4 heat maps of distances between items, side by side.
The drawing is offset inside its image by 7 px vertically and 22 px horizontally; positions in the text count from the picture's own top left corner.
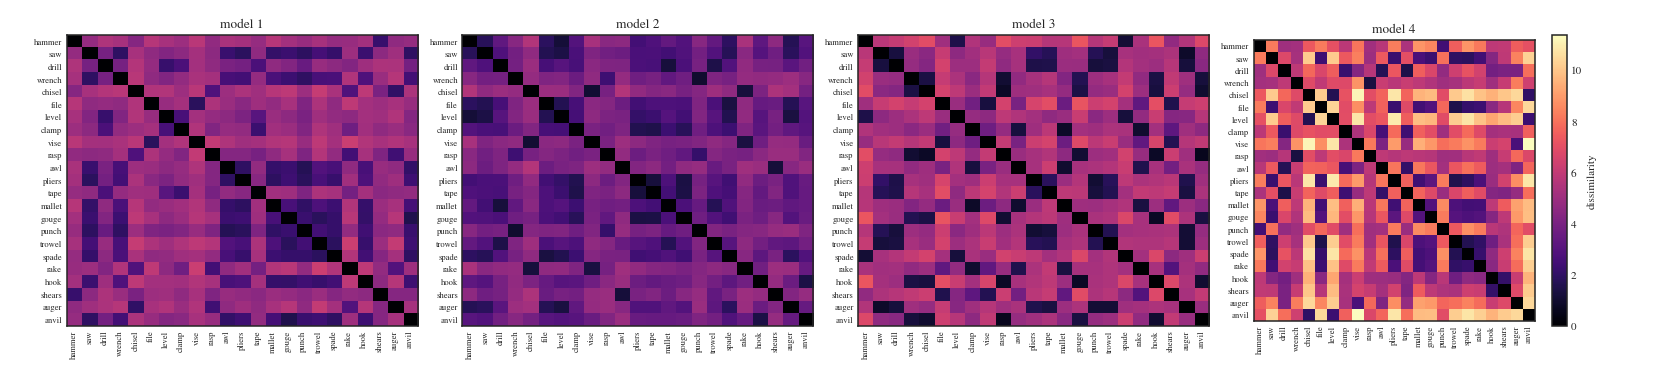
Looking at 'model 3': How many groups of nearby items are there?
5
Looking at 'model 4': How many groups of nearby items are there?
7
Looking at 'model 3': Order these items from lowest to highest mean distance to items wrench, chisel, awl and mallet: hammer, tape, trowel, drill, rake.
rake, drill, trowel, tape, hammer
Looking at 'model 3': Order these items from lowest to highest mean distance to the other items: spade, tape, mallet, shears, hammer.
mallet, tape, shears, spade, hammer
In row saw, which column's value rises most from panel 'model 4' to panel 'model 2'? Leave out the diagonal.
rake
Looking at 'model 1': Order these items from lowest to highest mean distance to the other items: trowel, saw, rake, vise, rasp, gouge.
saw, gouge, trowel, rasp, rake, vise
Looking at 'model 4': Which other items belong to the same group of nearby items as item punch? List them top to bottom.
hammer
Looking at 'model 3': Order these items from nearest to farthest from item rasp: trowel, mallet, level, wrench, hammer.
wrench, mallet, trowel, level, hammer
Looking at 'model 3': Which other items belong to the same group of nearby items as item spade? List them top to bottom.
hammer, level
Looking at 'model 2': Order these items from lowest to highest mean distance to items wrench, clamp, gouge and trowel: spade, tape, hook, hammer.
tape, spade, hammer, hook
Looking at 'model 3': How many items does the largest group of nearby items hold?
7
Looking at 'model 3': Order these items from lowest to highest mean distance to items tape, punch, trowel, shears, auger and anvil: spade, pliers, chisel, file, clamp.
pliers, chisel, clamp, spade, file
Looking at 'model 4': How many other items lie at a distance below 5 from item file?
8
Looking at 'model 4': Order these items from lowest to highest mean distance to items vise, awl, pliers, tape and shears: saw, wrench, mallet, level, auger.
auger, saw, wrench, mallet, level
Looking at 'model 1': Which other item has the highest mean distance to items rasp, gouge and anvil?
vise
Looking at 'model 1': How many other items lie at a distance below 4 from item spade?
10
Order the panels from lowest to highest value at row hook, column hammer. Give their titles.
model 2, model 1, model 4, model 3
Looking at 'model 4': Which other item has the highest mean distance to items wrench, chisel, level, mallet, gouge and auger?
vise
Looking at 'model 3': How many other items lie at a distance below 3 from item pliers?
6
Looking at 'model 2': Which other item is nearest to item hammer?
level
